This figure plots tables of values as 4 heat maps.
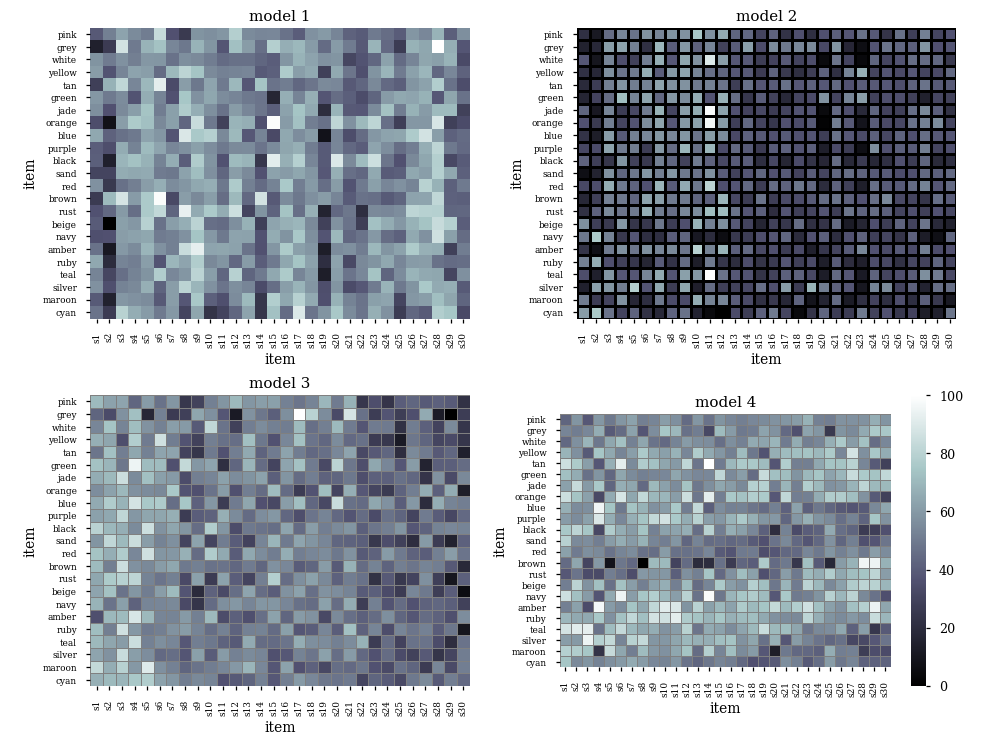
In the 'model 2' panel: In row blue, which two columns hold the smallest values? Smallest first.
s2, s1
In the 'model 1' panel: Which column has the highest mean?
s28
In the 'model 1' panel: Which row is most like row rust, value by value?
blue
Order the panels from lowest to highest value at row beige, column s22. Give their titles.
model 2, model 1, model 3, model 4
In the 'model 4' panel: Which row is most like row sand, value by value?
cyan
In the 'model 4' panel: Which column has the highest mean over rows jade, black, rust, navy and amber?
s14
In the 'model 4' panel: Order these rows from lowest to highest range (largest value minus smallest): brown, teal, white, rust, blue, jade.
white, jade, rust, blue, teal, brown
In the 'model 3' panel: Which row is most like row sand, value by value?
rust
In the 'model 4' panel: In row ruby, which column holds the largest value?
s11
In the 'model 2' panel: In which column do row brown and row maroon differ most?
s6
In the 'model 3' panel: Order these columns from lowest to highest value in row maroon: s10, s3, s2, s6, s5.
s10, s6, s2, s3, s5
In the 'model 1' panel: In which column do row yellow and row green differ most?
s7
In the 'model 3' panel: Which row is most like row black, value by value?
red
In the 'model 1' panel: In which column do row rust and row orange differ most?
s15
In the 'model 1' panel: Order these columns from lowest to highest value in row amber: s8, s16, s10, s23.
s10, s23, s16, s8
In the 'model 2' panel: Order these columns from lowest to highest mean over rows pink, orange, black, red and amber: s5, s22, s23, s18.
s23, s22, s18, s5
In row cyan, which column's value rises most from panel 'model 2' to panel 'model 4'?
s11
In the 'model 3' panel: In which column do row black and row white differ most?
s25
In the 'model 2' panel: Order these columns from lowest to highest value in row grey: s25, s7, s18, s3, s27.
s27, s25, s18, s3, s7
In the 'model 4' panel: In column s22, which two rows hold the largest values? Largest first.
amber, yellow
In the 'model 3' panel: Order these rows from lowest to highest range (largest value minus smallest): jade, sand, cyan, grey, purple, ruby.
cyan, purple, jade, sand, ruby, grey
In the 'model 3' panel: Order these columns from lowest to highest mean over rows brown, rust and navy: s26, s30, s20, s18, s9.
s30, s26, s20, s9, s18
